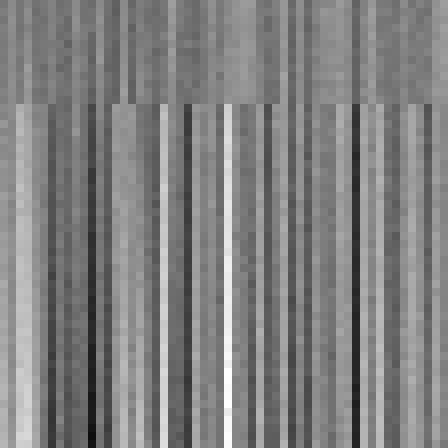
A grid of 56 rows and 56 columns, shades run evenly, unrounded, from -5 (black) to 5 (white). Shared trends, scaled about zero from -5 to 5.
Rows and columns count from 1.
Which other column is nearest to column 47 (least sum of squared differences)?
56
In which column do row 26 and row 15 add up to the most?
29
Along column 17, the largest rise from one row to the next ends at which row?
14
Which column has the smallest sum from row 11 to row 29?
45
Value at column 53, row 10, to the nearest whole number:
0
